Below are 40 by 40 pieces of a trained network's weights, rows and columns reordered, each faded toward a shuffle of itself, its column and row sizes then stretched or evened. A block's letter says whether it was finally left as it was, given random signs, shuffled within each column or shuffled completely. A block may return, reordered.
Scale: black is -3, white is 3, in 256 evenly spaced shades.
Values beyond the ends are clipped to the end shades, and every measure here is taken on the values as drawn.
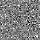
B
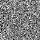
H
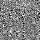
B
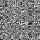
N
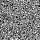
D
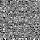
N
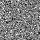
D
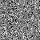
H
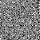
B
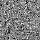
H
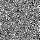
H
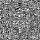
N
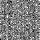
H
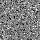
D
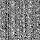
H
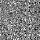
B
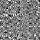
N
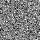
D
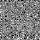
B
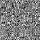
N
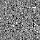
B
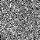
H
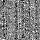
H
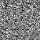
B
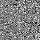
B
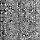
N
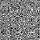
N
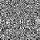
N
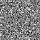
B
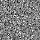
H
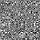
N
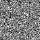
H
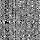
N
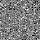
B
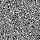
D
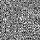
N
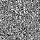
B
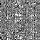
N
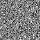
H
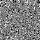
H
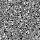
H
